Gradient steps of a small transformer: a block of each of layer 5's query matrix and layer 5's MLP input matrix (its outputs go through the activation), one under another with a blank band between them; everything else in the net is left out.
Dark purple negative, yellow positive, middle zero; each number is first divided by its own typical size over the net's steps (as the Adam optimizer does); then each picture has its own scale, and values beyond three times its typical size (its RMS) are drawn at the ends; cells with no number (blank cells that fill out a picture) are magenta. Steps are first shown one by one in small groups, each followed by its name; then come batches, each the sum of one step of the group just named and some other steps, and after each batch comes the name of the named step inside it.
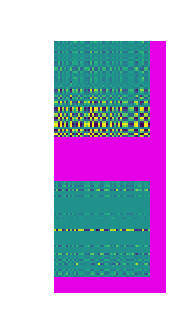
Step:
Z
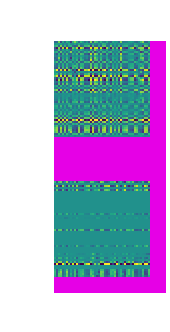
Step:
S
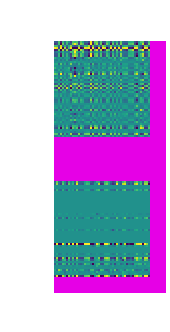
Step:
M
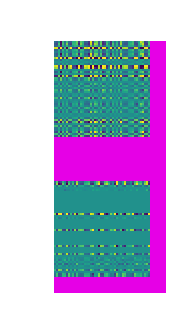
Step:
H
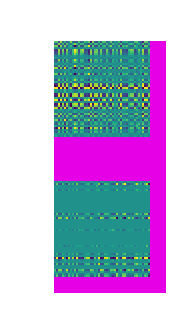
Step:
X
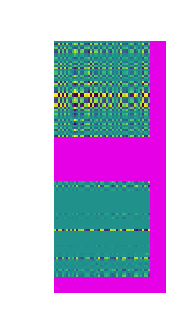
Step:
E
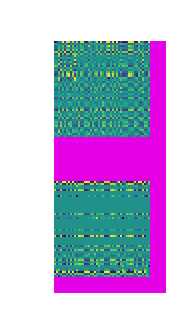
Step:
Z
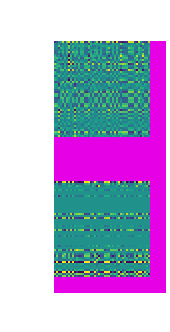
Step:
E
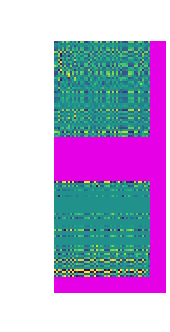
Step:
S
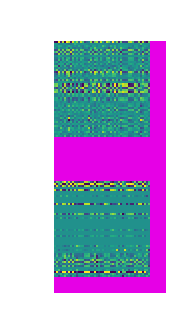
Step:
S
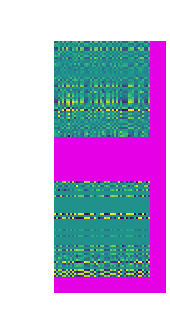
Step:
S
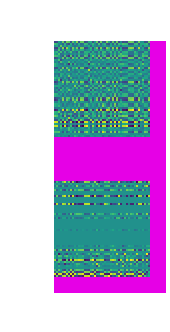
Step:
S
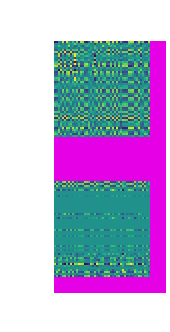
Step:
Z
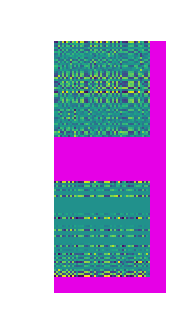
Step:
E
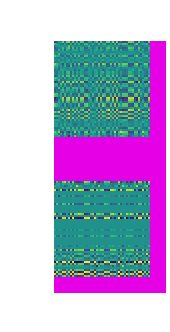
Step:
E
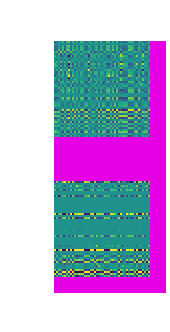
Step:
S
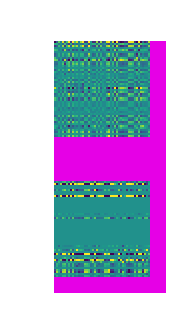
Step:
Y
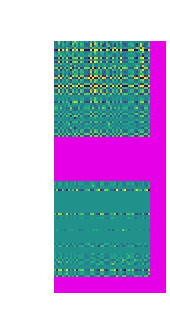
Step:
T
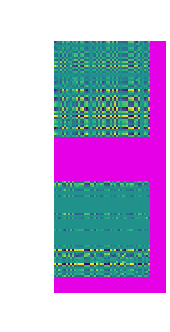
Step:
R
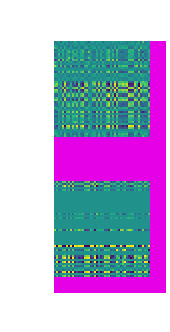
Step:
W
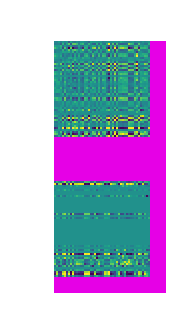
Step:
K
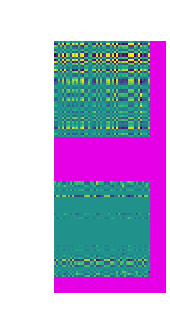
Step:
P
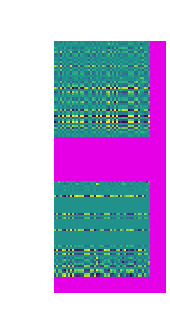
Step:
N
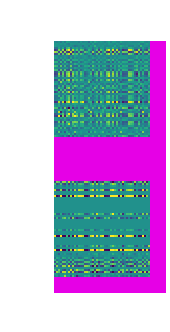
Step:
N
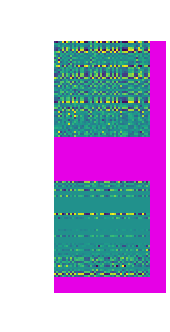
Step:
T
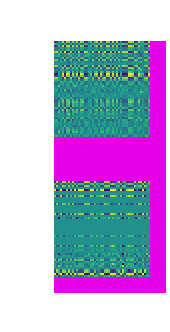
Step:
Y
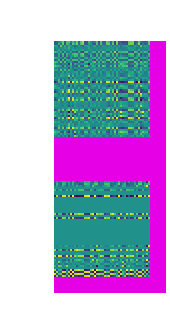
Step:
P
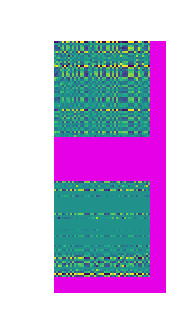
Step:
R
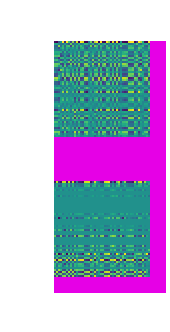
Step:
R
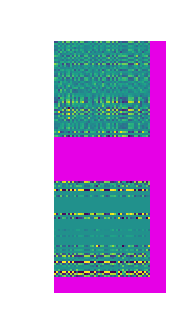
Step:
W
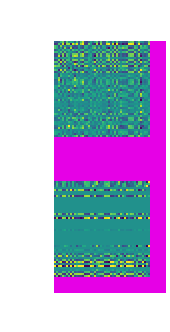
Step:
P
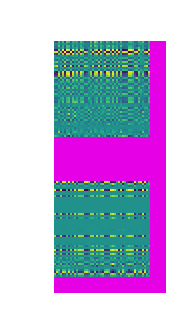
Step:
T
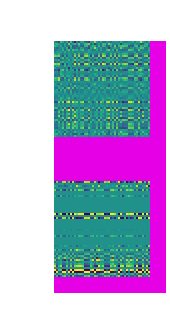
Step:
K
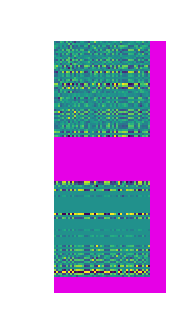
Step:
W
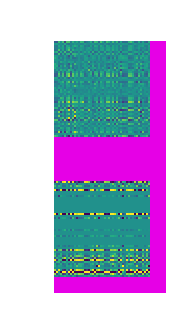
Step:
Y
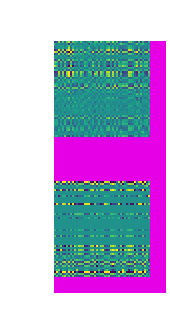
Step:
W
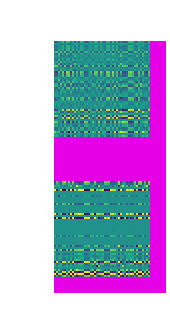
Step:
R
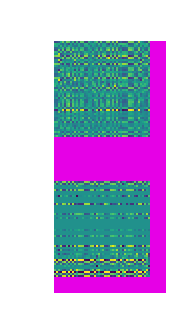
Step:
W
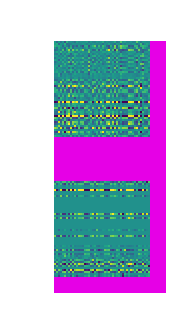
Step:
N
